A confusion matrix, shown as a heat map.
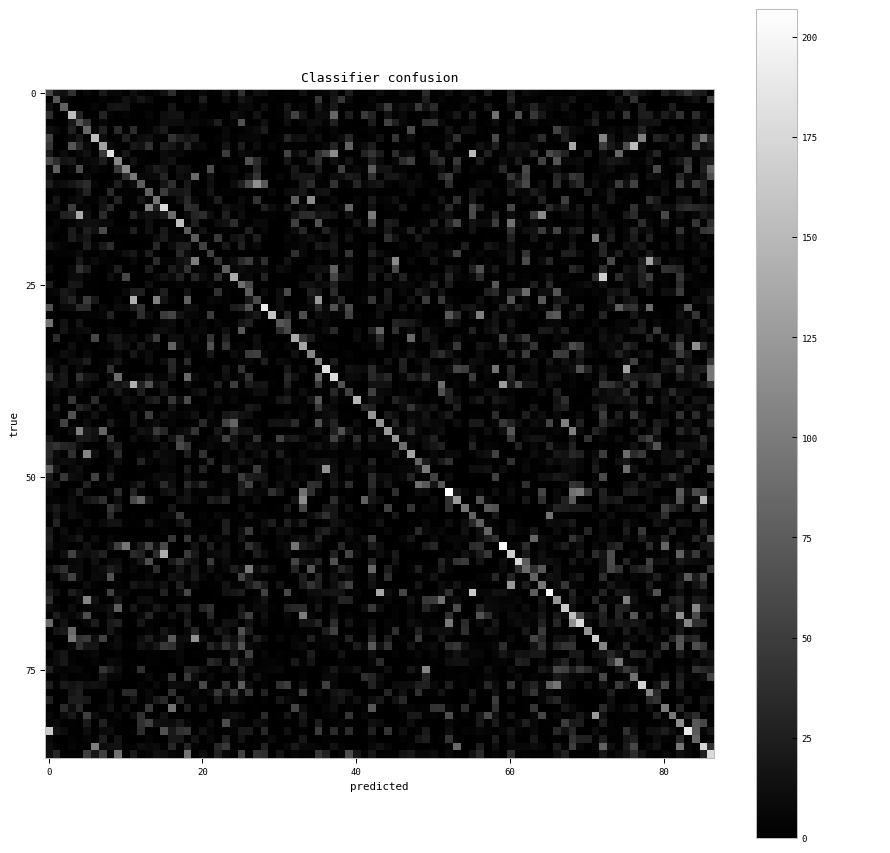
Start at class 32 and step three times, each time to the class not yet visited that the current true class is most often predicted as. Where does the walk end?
66
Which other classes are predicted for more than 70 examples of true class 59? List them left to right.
10, 32, 80
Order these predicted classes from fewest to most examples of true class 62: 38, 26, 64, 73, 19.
19, 38, 73, 64, 26
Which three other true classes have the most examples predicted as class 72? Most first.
24, 6, 85
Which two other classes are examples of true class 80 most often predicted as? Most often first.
16, 42
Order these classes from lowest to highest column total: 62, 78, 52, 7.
7, 62, 78, 52
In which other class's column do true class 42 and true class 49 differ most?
36
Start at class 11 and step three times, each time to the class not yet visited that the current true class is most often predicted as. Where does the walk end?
3
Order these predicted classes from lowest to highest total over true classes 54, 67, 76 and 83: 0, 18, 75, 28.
28, 75, 18, 0
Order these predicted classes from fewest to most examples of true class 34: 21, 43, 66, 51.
43, 21, 51, 66
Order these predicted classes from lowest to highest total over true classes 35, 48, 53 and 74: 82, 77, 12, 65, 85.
77, 65, 82, 12, 85
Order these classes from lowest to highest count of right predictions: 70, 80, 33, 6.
80, 70, 33, 6
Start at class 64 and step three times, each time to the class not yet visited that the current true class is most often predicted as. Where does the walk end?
13
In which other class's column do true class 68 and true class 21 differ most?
82
